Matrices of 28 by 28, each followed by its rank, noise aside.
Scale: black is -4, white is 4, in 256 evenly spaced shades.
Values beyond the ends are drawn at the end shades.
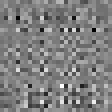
three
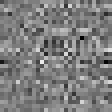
three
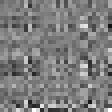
three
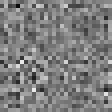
three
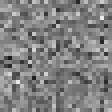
six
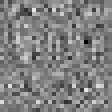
five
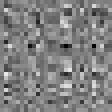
three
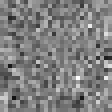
five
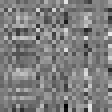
three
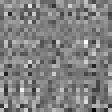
three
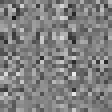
three
